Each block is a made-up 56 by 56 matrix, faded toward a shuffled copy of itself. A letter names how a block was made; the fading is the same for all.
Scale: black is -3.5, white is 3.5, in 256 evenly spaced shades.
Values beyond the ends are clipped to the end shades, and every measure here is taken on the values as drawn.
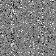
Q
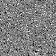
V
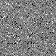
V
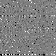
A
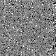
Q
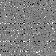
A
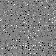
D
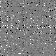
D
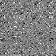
V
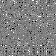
A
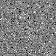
V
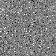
V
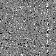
Q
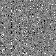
Q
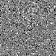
V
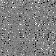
D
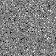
V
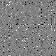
D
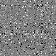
D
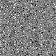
V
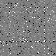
D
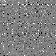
D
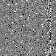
Q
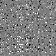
D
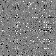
D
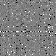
A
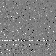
D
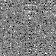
V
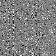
Q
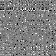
A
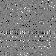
A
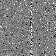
Q
